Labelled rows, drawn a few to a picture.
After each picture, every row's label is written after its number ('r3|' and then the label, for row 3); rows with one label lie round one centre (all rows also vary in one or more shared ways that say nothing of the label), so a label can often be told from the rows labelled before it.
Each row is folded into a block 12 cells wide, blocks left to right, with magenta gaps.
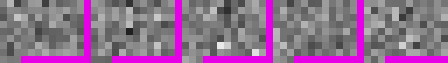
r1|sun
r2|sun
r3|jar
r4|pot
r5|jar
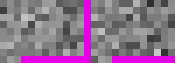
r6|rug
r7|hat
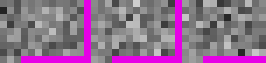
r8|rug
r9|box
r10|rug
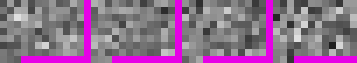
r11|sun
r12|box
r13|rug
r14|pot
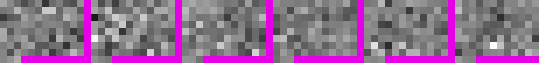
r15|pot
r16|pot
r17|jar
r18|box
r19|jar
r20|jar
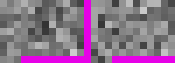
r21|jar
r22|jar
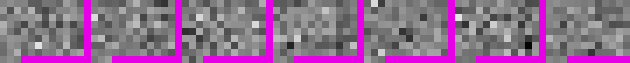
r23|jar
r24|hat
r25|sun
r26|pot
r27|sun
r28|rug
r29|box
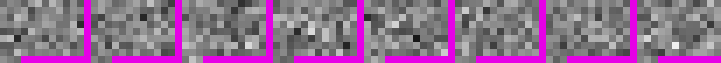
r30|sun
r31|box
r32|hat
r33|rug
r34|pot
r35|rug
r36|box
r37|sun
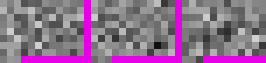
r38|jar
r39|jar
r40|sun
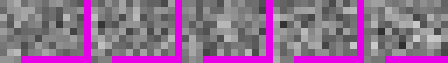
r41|jar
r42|hat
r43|rug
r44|hat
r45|box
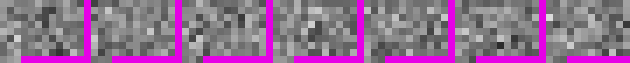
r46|jar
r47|pot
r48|jar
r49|sun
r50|pot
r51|pot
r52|hat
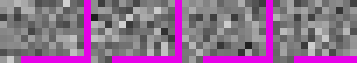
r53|box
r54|pot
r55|box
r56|jar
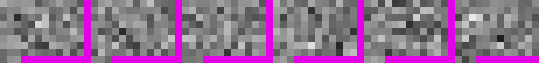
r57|box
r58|box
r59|box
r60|jar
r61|sun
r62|sun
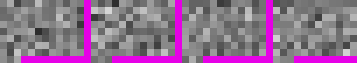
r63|sun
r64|pot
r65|pot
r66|pot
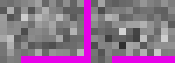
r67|rug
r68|sun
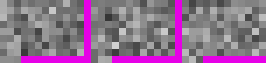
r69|jar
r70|box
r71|pot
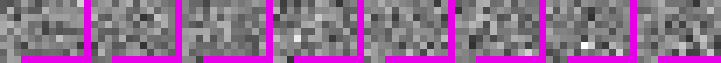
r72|rug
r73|jar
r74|pot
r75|pot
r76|hat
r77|rug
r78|jar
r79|hat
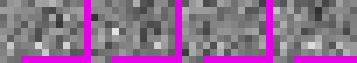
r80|jar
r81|box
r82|jar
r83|jar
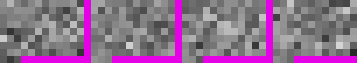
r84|box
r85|jar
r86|rug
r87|hat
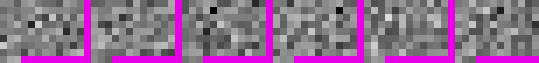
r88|rug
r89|hat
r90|rug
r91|rug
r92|rug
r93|jar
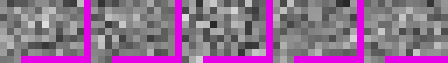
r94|pot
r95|pot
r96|rug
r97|hat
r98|sun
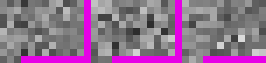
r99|pot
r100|jar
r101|jar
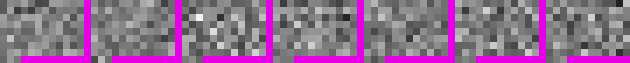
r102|rug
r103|pot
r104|sun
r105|hat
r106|sun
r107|jar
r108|hat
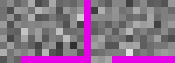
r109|pot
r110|rug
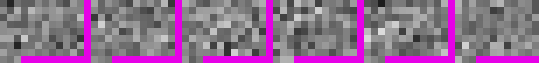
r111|pot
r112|box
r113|sun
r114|rug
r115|pot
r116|jar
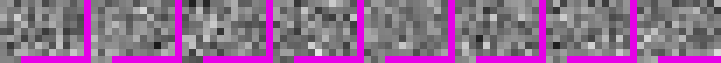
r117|sun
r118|pot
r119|pot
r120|jar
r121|jar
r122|rug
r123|sun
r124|rug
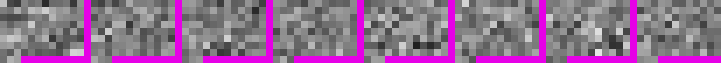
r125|pot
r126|pot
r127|box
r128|sun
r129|rug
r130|sun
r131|rug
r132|rug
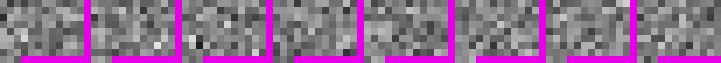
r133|pot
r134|box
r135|box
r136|box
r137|pot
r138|box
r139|sun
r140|box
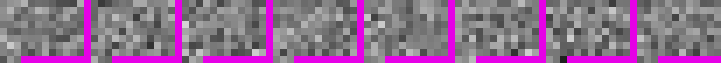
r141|hat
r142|rug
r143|pot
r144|pot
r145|jar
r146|jar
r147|pot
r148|pot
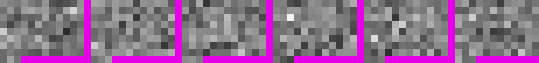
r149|hat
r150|rug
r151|box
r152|sun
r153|sun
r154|sun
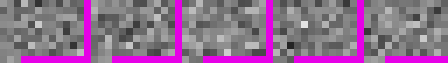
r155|rug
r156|jar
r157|hat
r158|pot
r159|box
